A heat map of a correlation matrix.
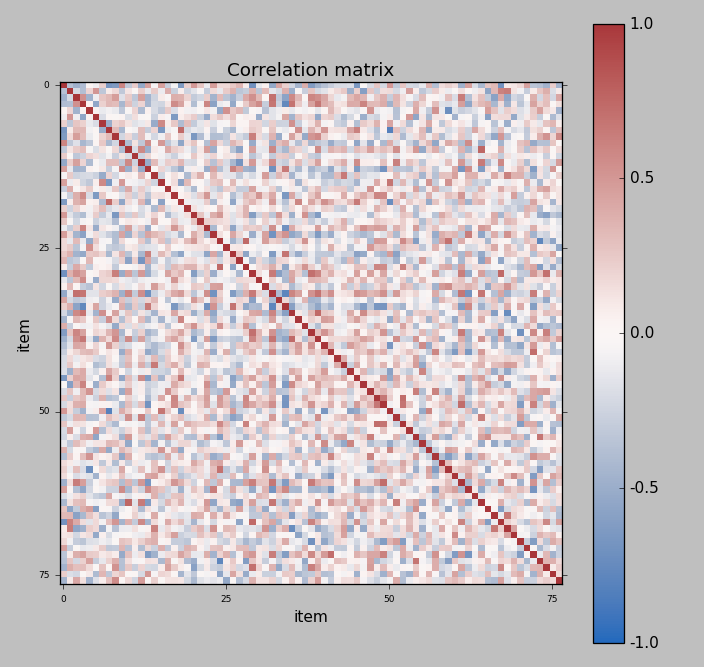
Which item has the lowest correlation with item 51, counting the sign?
26
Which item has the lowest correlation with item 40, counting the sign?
50
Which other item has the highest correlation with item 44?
55
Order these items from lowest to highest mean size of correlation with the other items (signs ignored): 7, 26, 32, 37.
37, 7, 26, 32
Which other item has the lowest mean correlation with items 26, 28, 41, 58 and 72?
70
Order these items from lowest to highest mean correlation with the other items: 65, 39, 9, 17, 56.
9, 65, 56, 39, 17
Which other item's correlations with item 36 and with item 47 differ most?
69
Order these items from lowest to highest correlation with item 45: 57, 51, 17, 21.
21, 57, 17, 51
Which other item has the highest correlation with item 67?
29
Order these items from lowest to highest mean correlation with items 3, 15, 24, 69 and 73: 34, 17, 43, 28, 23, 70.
34, 70, 23, 28, 43, 17
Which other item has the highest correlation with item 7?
18
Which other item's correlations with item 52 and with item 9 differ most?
49
